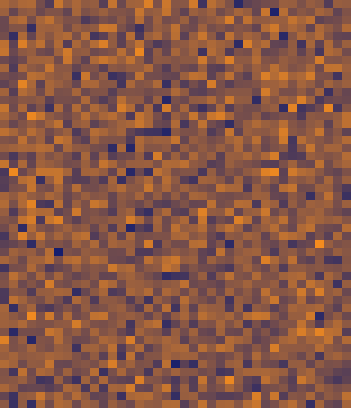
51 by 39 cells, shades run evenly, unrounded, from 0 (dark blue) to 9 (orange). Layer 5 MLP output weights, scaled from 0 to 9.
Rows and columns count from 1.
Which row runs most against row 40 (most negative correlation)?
31
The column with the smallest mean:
2
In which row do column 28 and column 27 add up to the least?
1
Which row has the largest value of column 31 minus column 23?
22
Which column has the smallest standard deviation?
10
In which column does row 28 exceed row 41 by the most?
15
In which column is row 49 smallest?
29
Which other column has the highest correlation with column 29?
5
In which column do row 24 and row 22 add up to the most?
33
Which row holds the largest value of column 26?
48
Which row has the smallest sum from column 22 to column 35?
14
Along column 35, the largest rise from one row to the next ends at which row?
26
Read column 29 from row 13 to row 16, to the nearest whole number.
1 4 5 6
